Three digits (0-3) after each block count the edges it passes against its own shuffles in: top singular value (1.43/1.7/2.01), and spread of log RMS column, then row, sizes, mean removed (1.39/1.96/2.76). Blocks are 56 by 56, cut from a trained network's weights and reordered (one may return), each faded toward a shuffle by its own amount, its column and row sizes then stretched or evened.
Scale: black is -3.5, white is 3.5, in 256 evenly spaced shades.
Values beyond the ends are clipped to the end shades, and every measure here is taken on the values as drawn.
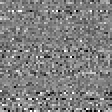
0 0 3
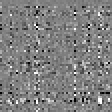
2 3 3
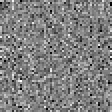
1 2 0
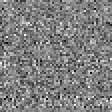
1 0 2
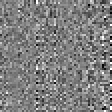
3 3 0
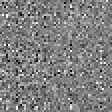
1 2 2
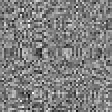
3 2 0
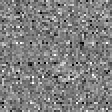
0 1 2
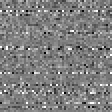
0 0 3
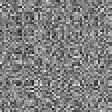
3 1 1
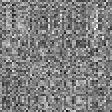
3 1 0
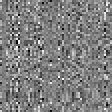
3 3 0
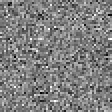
0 0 1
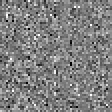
0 2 0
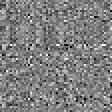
2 2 2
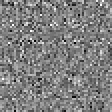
1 1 2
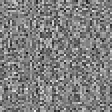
3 1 0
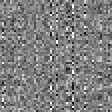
3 3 0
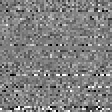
2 0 3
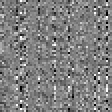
3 3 0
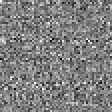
2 0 2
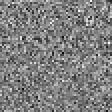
0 0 1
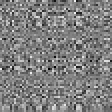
3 1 3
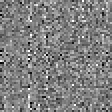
1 2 1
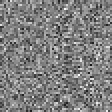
2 1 0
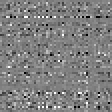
1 2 3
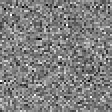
1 0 1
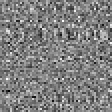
3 1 2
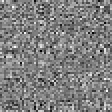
2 1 2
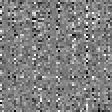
1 3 2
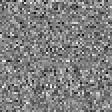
0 0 2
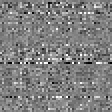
2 1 3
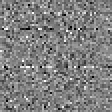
1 1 1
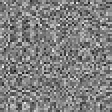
3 0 1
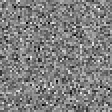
0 0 1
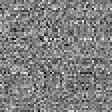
2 1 1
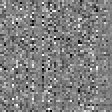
1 3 1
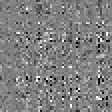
0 3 2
